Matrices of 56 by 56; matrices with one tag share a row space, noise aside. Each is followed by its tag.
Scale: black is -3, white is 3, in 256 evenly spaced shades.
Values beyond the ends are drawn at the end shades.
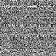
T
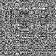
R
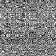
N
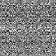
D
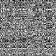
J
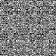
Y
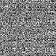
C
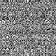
D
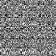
N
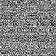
T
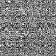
N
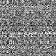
D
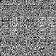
T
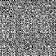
D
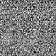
T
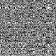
J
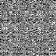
Y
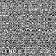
D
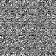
N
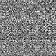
D
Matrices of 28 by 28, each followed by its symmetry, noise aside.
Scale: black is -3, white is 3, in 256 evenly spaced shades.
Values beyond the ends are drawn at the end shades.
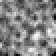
symmetric.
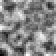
symmetric across the other diagonal.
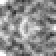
mirrored top to bottom.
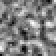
antisymmetric.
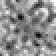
symmetric across the other diagonal.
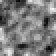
symmetric.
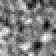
antisymmetric.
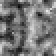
mirrored top to bottom.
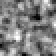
antisymmetric.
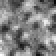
antisymmetric.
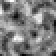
symmetric.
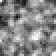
symmetric.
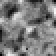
symmetric.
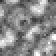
symmetric.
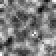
symmetric.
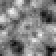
symmetric.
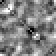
symmetric.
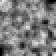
symmetric.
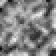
symmetric.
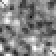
symmetric across the other diagonal.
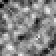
symmetric.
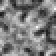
symmetric across the other diagonal.
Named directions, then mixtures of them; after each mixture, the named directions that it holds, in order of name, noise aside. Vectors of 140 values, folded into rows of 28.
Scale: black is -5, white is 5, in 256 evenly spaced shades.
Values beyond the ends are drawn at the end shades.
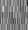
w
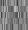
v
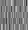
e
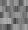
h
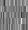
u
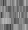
h, v.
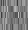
v.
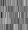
h, v.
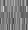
u, w.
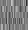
e, w.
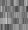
e, h.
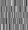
e.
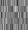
v.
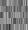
e, h.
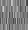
e, w.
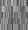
v, w.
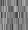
v.
